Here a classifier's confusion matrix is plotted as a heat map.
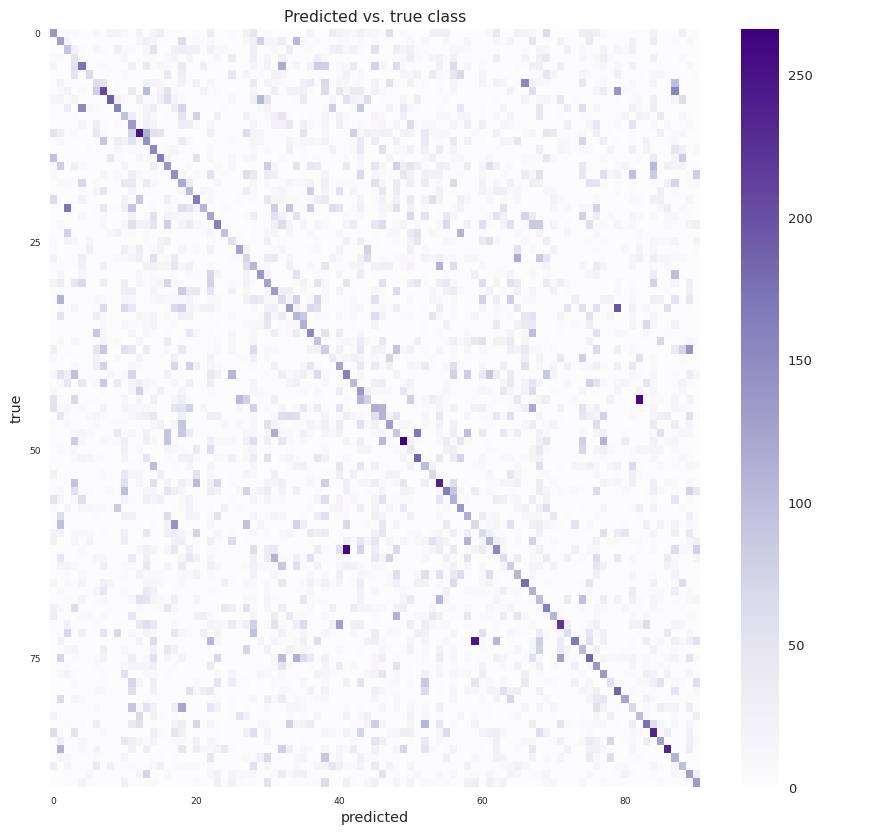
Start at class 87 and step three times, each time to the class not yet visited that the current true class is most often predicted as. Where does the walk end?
13
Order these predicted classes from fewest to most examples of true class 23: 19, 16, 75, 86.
86, 19, 75, 16
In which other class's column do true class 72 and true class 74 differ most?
28
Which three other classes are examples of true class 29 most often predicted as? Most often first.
87, 22, 34
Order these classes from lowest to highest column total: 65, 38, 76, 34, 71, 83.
83, 71, 65, 34, 38, 76
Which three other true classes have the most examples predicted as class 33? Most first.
21, 83, 46
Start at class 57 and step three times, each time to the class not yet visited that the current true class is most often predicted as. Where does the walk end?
32
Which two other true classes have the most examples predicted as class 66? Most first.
6, 22
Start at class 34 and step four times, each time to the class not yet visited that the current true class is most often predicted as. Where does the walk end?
14
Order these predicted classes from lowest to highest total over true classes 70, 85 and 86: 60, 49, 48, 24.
60, 24, 49, 48
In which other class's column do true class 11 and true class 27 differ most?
65
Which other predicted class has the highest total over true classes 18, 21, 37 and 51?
2
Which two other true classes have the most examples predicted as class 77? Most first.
49, 46
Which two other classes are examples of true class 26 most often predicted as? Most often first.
44, 65
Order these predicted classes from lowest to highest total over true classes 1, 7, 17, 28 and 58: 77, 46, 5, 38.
5, 46, 77, 38
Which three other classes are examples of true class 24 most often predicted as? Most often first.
57, 2, 51
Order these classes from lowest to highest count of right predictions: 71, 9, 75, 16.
16, 9, 75, 71
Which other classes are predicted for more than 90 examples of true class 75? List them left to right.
32, 34, 71
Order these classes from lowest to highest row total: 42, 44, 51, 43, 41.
43, 51, 42, 44, 41
